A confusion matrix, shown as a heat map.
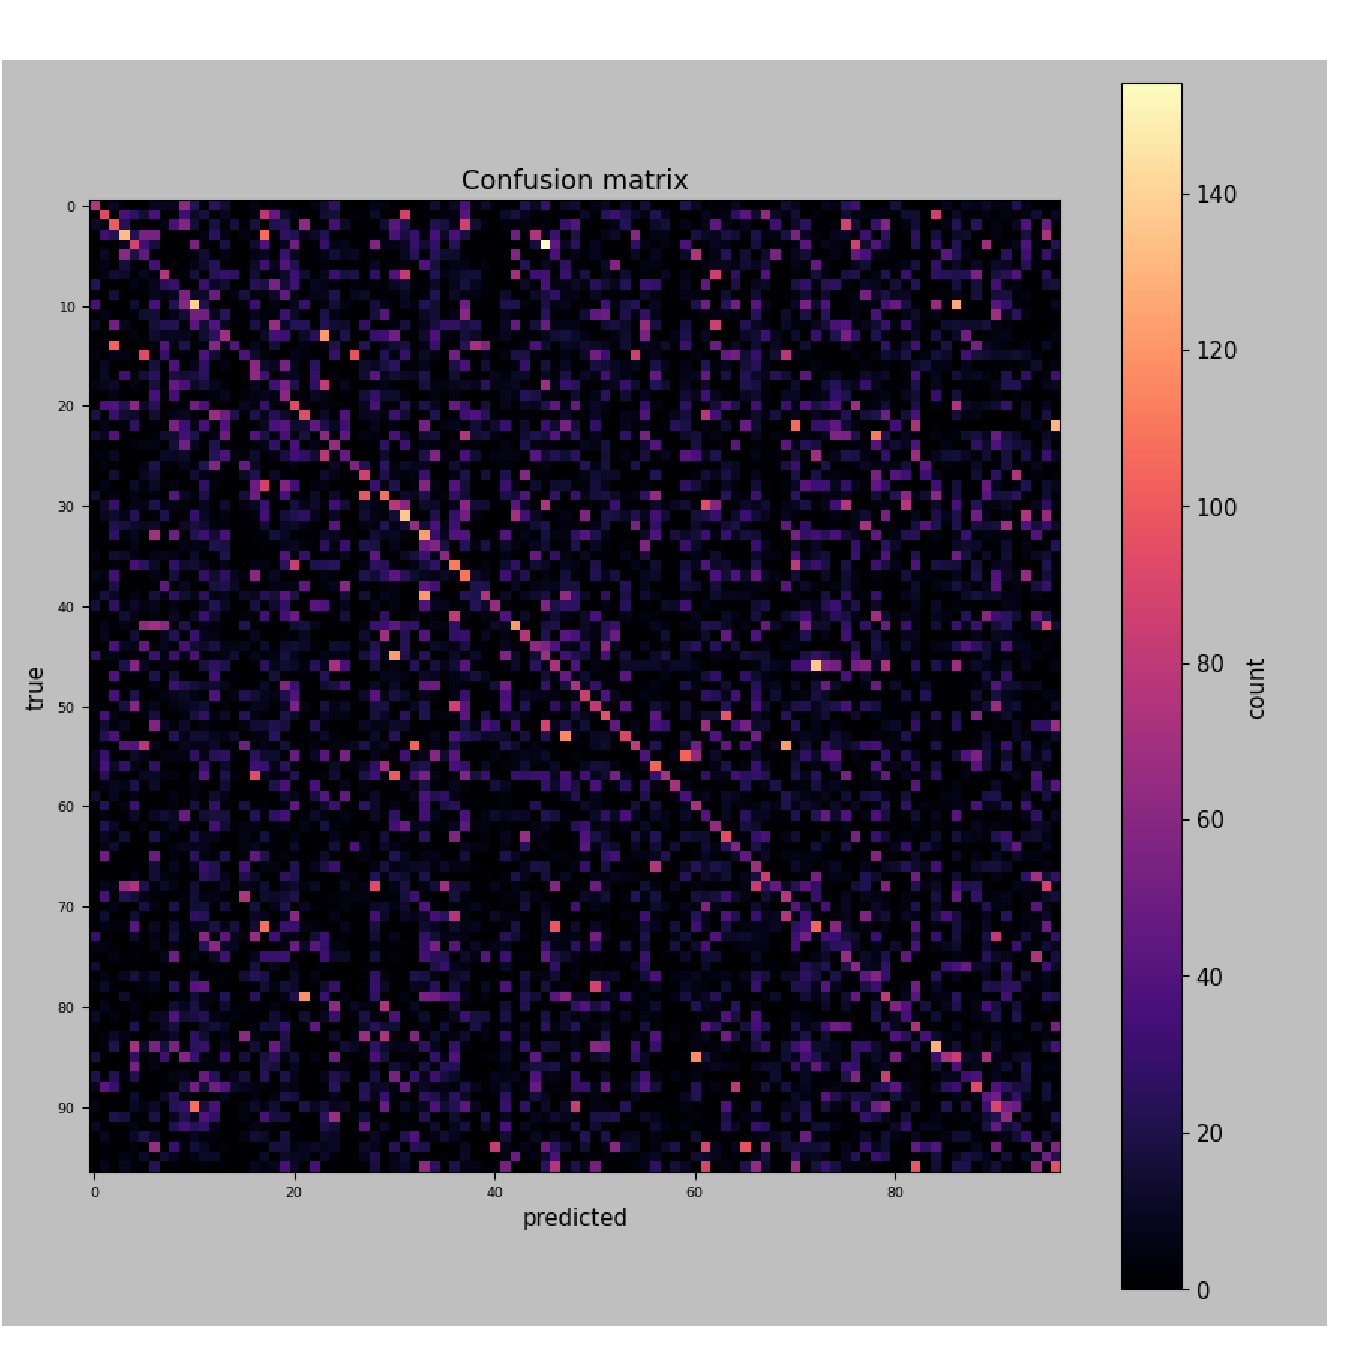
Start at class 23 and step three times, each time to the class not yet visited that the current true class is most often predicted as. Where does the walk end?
36
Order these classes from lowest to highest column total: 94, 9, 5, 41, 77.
5, 94, 77, 9, 41
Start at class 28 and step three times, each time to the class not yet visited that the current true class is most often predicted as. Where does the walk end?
19
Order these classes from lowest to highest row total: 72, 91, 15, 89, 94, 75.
89, 91, 75, 72, 15, 94
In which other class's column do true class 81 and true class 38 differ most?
25
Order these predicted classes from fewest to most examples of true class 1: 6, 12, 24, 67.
12, 24, 6, 67
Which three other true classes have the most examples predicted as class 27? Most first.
29, 83, 92
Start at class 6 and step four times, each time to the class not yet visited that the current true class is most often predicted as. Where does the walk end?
61
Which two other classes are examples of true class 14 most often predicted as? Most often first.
2, 38
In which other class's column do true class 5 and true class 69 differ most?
15
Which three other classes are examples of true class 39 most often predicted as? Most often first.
33, 47, 19
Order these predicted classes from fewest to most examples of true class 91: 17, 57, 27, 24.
57, 27, 17, 24
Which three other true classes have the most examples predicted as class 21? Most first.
79, 2, 38
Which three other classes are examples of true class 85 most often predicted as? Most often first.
60, 86, 89
